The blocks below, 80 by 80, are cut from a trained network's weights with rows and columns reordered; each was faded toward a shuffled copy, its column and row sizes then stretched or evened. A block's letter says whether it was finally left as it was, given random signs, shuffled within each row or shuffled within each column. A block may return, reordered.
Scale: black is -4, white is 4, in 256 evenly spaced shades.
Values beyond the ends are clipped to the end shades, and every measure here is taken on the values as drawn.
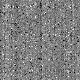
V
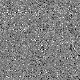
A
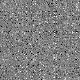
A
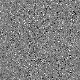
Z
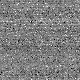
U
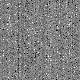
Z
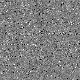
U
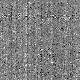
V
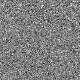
U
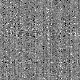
V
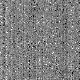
V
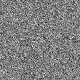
U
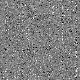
Z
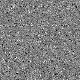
U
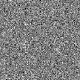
V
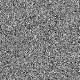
A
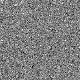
Z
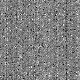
V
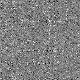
A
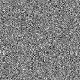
V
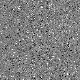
Z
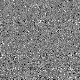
A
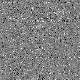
A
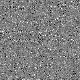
U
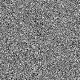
Z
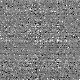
V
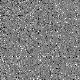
A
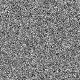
U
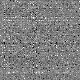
V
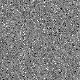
Z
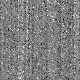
Z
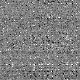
V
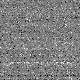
U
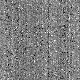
Z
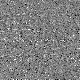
U
